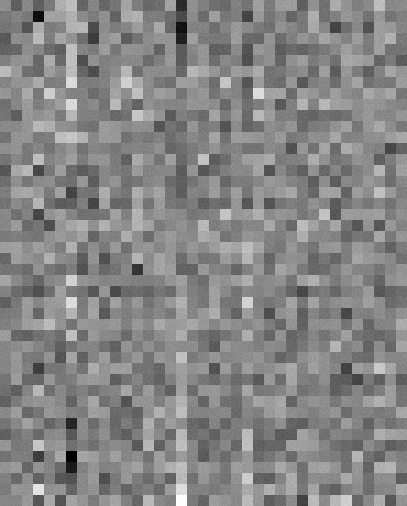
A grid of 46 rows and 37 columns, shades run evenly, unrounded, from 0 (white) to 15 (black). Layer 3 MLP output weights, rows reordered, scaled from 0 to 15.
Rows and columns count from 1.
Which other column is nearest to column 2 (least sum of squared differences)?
18
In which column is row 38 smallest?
17
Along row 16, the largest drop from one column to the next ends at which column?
2
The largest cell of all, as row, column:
42, 7
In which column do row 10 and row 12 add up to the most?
21
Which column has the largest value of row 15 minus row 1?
35
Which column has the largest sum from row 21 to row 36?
32
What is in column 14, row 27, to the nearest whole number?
9
